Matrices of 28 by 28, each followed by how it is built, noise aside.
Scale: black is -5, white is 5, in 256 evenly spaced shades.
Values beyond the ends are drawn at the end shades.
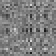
low rank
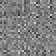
low rank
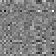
low rank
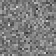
noise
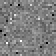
sparse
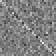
diagonal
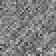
Hankel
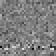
uneven rows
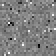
sparse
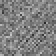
Hankel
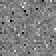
sparse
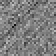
Hankel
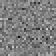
uneven rows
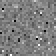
sparse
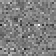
uneven rows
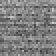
blocks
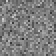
noise
